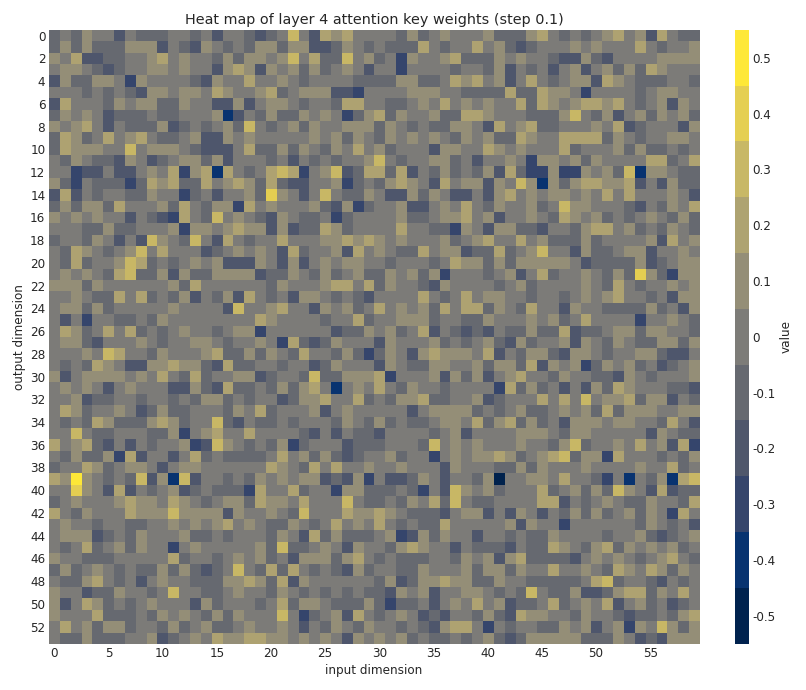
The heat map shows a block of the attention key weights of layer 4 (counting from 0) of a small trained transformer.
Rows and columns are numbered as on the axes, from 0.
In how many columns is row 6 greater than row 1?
28
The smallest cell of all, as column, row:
41, 39
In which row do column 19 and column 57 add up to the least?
21
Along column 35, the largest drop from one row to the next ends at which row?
37
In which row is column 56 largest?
52
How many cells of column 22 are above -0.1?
38
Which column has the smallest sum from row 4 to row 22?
23
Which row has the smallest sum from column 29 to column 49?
3
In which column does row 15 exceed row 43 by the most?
47
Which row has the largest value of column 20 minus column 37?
14
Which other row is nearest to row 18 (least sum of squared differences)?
22
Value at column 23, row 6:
-0.1
